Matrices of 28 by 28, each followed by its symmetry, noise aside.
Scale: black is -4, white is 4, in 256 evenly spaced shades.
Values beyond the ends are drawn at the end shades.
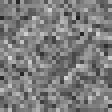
symmetric.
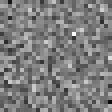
symmetric across the other diagonal.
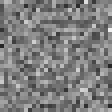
same after a half turn.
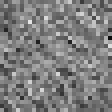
symmetric across the other diagonal.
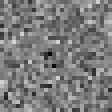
symmetric across the other diagonal.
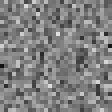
no symmetry.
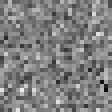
no symmetry.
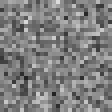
antisymmetric.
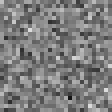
symmetric.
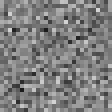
same after a half turn.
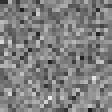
no symmetry.
